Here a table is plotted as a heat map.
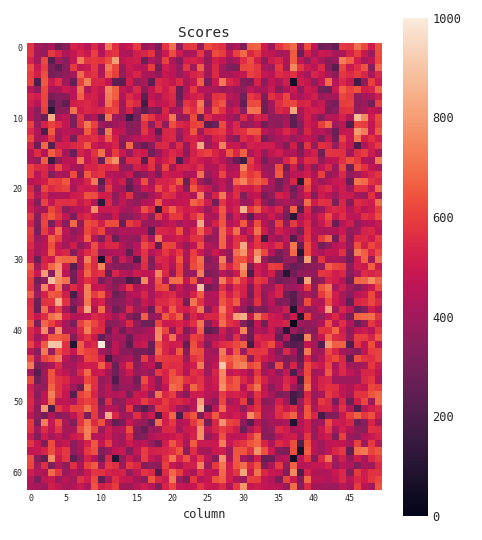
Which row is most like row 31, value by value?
35
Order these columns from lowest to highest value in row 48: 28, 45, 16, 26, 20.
45, 26, 16, 28, 20
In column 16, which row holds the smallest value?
8
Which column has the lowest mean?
38
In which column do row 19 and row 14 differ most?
46
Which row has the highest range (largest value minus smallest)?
42
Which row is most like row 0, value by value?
52
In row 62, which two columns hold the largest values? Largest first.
30, 37
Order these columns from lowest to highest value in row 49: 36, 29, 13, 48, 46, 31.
36, 31, 13, 29, 46, 48
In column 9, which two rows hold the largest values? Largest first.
23, 19
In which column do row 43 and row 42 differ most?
10
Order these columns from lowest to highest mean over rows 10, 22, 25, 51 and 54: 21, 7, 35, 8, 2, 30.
21, 30, 35, 7, 2, 8
